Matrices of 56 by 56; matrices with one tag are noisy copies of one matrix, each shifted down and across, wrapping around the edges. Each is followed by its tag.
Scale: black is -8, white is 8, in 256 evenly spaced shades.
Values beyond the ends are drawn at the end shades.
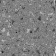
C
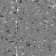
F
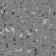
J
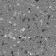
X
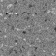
X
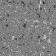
C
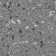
J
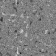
C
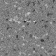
X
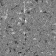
F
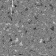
C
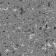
J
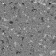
X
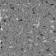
F
